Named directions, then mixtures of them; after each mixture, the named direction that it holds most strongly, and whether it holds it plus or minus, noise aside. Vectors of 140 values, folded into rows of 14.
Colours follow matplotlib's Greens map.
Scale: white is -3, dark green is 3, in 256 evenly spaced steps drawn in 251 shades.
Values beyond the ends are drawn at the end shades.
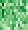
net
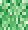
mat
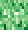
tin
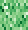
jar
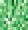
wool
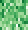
net, plus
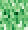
tin, minus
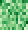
mat, minus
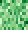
mat, minus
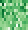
net, plus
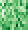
net, minus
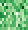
tin, plus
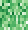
mat, plus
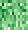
net, plus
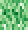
tin, minus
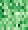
net, plus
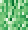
wool, plus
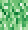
tin, minus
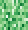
wool, minus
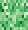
jar, plus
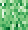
net, minus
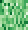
jar, plus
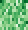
mat, minus
